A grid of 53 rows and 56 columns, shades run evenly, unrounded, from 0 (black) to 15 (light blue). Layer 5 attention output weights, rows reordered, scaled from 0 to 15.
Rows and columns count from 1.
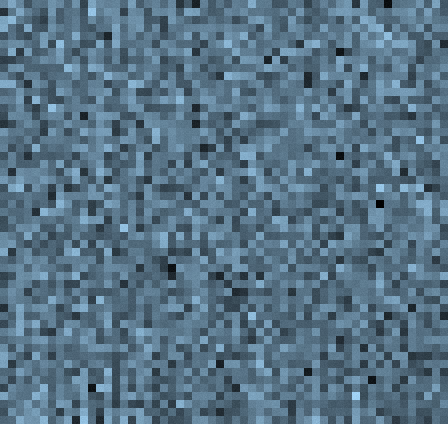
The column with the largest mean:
3
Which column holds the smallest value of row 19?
26
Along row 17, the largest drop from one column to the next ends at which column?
15
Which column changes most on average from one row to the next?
43
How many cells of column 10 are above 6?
44
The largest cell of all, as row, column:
50, 45
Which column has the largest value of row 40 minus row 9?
32
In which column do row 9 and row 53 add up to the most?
9
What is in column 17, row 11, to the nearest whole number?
13
